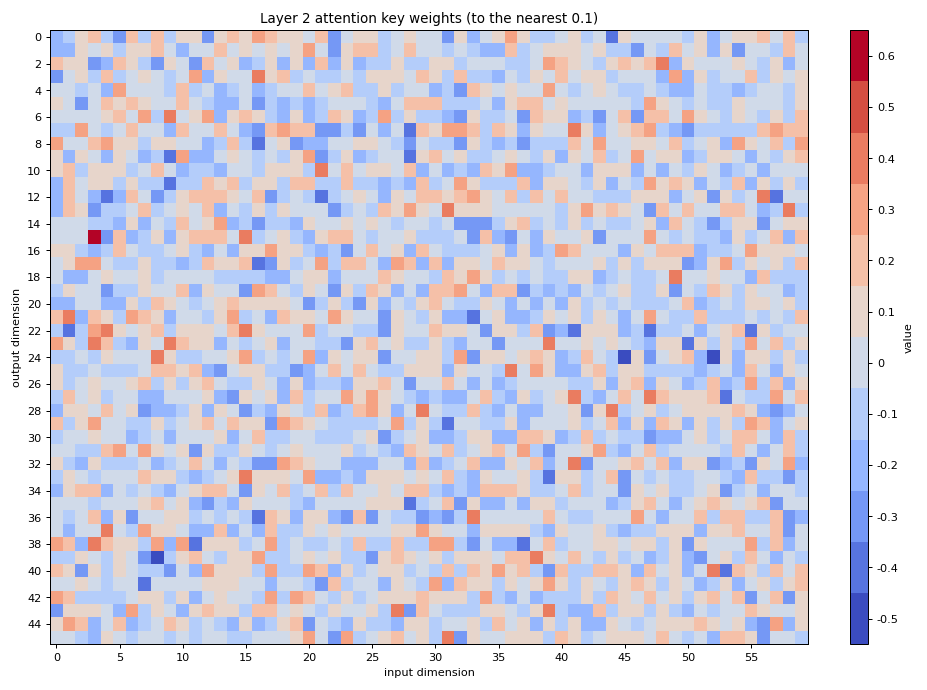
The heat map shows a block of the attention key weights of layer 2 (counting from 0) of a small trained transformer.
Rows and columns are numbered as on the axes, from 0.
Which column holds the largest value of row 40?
52
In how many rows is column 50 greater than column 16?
18
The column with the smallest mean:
22
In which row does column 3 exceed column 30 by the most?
15
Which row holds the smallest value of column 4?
12
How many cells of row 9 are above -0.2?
48
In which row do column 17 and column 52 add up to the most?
40
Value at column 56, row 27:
-0.1
